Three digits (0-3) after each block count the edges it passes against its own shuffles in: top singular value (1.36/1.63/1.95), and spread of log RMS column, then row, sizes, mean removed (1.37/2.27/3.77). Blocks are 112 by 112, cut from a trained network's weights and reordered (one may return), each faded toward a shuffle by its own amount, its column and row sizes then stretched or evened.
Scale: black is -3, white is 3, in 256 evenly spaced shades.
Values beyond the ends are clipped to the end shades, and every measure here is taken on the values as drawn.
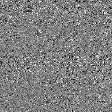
0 1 2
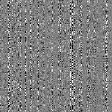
2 3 1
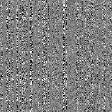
2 3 1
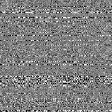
3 1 3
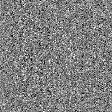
1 1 0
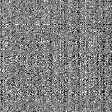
3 1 2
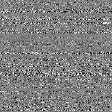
1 0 3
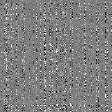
1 3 2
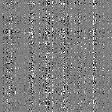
2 3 2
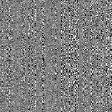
3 3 1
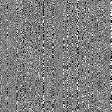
3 3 0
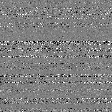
1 0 3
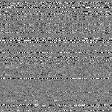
3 0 3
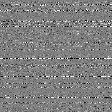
2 0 3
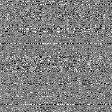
1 1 3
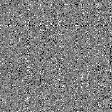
2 2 1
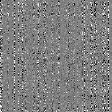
2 3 1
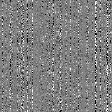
2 3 0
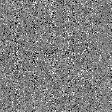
0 2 1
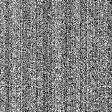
3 0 1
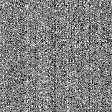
2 0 1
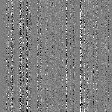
2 3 0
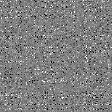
0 2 2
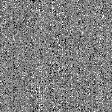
0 2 0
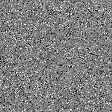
0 0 1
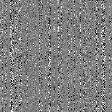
0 3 0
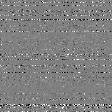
2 1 3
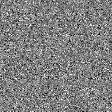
0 0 2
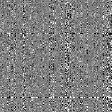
3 3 1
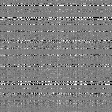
3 0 3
